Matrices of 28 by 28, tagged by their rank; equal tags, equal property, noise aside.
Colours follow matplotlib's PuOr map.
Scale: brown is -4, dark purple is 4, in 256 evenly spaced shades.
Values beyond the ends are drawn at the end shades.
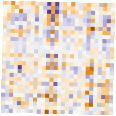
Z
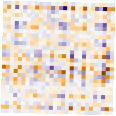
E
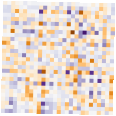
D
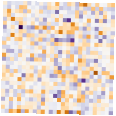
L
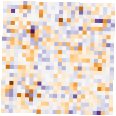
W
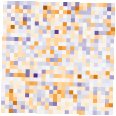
L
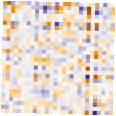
Z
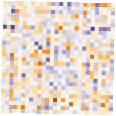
W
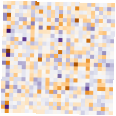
D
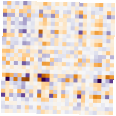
E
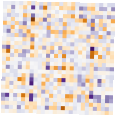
Z
